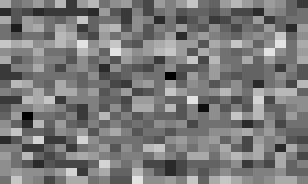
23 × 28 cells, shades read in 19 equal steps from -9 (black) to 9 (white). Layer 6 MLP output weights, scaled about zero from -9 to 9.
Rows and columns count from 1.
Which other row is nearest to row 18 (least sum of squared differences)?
9
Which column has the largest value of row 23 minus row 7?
18
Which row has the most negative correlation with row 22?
7
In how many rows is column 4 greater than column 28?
13
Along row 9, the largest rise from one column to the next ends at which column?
11
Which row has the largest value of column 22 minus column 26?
15
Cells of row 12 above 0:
14
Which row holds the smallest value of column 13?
12
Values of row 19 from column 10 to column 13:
2 -3 1 -1
